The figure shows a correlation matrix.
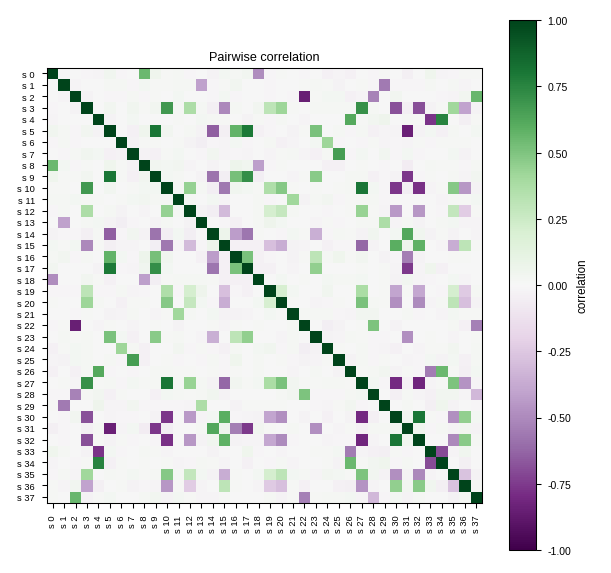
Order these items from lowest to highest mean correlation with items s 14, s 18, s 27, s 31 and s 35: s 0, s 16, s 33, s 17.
s 17, s 16, s 0, s 33
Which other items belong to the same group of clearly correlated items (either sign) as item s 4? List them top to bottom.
s 26, s 33, s 34
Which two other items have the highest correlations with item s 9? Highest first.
s 5, s 17
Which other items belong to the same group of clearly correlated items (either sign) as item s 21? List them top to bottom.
s 11
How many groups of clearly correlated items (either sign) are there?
9
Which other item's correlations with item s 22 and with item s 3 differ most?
s 2
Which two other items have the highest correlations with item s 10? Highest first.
s 27, s 3
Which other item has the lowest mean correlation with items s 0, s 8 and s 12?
s 18
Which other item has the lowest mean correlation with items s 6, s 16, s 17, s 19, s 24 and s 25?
s 31
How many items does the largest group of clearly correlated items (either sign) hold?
11
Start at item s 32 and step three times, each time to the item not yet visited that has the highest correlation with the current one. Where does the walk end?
s 36
